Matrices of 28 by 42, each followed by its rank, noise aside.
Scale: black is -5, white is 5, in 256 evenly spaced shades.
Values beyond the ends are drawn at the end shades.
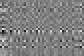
two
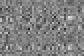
four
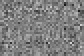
six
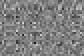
four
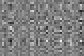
three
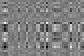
one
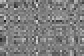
four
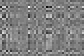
two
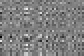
three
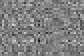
four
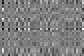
two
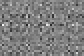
three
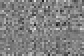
six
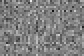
six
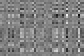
one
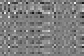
two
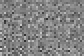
six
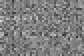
six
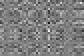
two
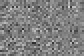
six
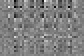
two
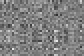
four
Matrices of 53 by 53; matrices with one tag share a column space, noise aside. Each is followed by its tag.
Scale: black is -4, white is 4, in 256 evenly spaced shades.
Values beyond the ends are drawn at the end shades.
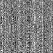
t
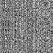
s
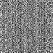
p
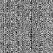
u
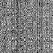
s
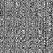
s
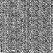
p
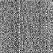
t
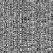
u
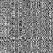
s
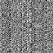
u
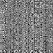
p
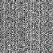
u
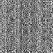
p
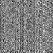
p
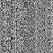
s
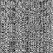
t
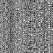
u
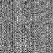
t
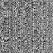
s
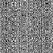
s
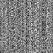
s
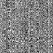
s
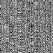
t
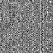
u
